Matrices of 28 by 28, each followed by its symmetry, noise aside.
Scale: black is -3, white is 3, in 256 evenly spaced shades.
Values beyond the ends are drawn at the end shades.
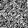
symmetric.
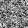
same after a half turn.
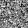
antisymmetric.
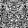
mirrored left to right.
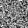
symmetric across the other diagonal.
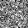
no symmetry.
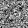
no symmetry.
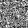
antisymmetric.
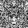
mirrored left to right.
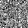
no symmetry.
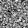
symmetric.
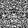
mirrored left to right.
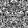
mirrored left to right.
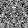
mirrored left to right.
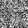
antisymmetric.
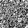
symmetric.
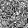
symmetric.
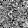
mirrored top to bottom.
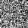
antisymmetric.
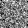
antisymmetric.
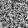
no symmetry.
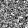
no symmetry.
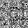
mirrored top to bottom.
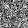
symmetric.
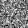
no symmetry.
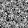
symmetric across the other diagonal.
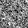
symmetric across the other diagonal.
